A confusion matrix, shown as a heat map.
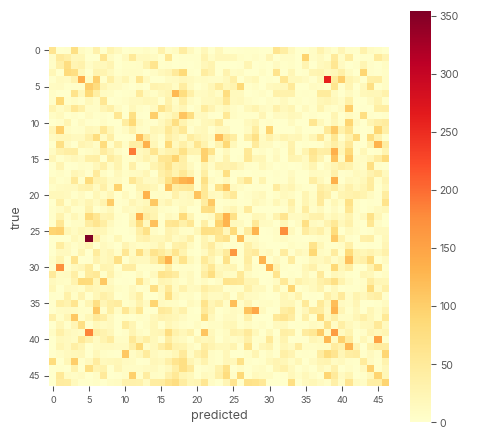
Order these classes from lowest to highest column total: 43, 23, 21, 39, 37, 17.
43, 23, 37, 17, 21, 39
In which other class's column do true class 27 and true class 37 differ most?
3
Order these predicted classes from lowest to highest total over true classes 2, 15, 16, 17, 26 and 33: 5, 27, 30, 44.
30, 27, 44, 5
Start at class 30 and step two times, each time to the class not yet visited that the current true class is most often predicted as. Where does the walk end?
35
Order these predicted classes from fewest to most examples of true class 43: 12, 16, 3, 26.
12, 16, 26, 3
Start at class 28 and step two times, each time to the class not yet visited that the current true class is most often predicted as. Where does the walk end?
32
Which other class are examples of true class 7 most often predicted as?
1
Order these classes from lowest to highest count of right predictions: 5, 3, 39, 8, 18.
8, 3, 5, 18, 39
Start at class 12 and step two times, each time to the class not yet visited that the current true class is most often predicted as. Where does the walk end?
24
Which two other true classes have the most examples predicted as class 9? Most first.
19, 29
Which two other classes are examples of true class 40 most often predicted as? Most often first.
45, 38
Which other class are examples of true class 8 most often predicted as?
41
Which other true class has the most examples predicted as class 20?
13
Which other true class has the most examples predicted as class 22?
21
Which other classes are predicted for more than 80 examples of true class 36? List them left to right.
6, 27, 28, 39
